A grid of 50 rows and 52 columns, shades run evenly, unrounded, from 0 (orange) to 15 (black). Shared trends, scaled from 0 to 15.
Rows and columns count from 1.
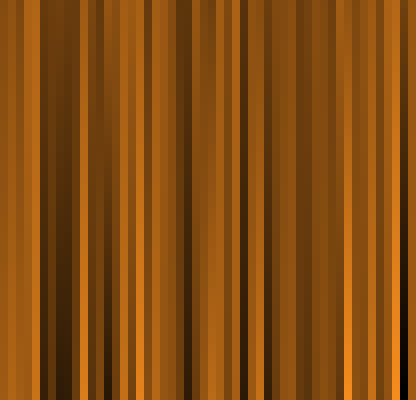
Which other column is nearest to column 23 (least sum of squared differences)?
10
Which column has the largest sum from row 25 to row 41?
51
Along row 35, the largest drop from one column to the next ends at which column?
52
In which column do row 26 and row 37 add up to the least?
50
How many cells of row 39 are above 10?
8
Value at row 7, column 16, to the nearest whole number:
5
